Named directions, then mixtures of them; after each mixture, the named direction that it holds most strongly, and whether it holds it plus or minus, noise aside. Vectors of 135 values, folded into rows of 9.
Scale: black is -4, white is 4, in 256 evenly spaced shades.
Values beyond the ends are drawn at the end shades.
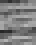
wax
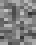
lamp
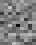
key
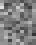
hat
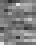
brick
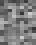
lamp, minus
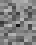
key, plus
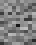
key, plus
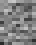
brick, minus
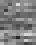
brick, plus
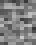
lamp, minus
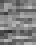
wax, plus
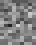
lamp, minus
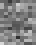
brick, plus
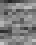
wax, plus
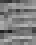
wax, plus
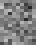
hat, plus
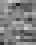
brick, minus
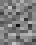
key, plus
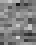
brick, minus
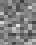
key, minus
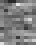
brick, plus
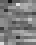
brick, plus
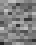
brick, minus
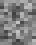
hat, minus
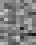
lamp, plus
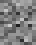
key, plus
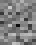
key, plus
